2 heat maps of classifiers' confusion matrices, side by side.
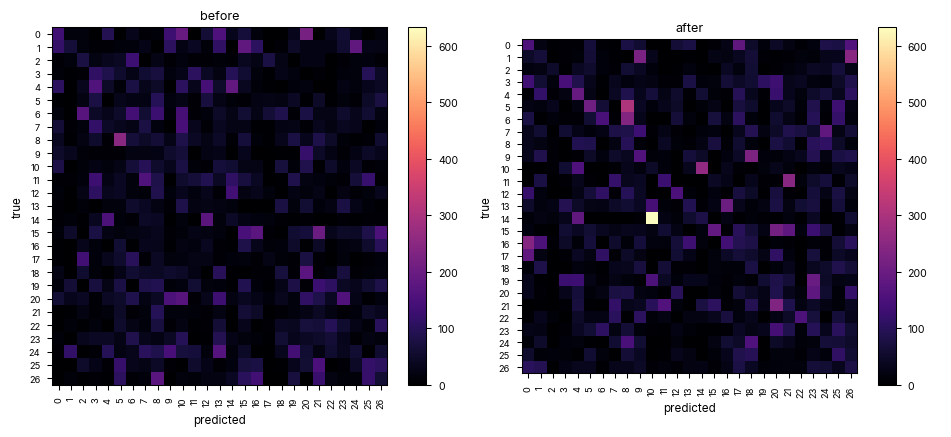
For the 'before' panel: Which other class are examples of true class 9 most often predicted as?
20
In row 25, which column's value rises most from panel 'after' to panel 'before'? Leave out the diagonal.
21
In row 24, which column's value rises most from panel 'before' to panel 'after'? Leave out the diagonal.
18
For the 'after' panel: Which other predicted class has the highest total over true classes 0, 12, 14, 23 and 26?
10
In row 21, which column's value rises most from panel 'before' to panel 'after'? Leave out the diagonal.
20
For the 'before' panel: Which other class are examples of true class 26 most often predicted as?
8
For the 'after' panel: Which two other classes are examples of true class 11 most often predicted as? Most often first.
21, 7
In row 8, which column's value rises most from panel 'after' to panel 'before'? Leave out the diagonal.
5
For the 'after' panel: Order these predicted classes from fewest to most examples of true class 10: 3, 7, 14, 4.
7, 3, 4, 14
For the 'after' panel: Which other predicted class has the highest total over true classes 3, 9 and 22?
18
